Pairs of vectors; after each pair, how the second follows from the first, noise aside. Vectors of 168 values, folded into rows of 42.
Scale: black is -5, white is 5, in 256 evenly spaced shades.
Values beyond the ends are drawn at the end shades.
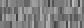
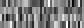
negated, scaled up.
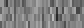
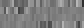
wrapped around, partly zeroed.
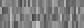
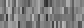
reversed, negated.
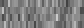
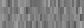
reversed, negated, shrunk.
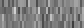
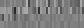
negated, partly zeroed.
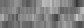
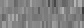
negated, partly zeroed.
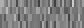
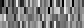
negated, scaled up.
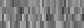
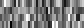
wrapped around, negated, scaled up.
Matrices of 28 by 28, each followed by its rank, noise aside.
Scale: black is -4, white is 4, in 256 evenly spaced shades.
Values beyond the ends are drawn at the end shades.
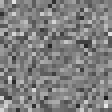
eight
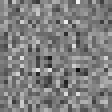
four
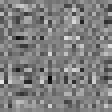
three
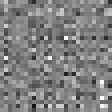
four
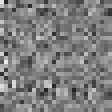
four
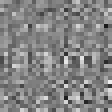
four
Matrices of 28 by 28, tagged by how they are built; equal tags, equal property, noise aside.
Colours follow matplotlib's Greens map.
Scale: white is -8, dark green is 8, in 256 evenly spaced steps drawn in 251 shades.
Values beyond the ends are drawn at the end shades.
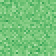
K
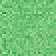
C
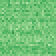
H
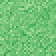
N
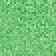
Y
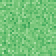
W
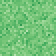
W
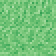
K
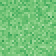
K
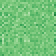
C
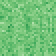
H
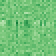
C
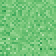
C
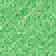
N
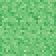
K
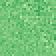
Y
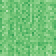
H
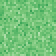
W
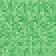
K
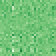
C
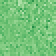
Y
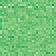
C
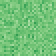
C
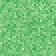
W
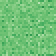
C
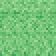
K
